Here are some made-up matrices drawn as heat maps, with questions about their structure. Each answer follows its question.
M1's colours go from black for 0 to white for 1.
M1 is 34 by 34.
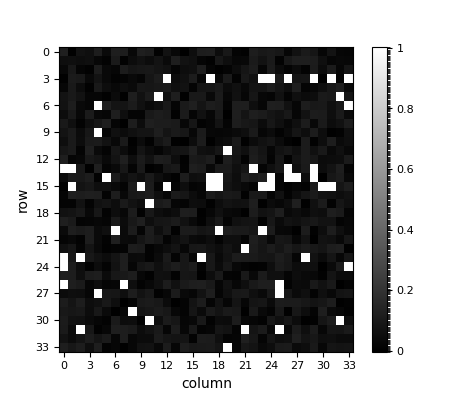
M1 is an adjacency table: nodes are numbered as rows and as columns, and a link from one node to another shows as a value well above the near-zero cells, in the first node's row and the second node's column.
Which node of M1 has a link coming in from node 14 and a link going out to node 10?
node 17
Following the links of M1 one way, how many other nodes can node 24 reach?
3
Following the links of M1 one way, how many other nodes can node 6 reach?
3
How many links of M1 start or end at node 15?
9
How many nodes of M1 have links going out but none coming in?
5
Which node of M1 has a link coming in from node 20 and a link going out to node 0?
node 23
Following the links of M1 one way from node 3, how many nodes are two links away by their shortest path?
10
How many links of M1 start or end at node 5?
3
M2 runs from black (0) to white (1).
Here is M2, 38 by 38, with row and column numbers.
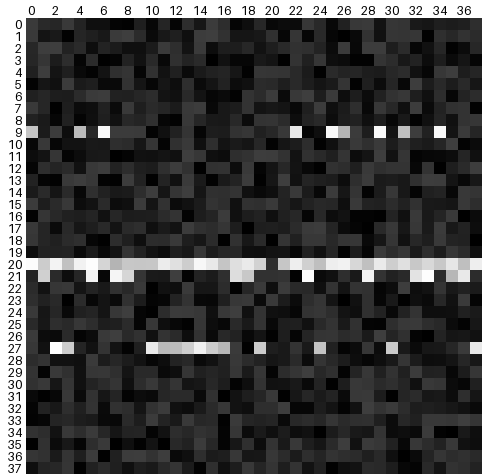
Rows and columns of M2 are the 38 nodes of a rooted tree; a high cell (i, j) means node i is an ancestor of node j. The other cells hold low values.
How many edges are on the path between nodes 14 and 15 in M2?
2
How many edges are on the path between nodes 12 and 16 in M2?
2
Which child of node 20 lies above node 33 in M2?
21
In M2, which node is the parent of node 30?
27
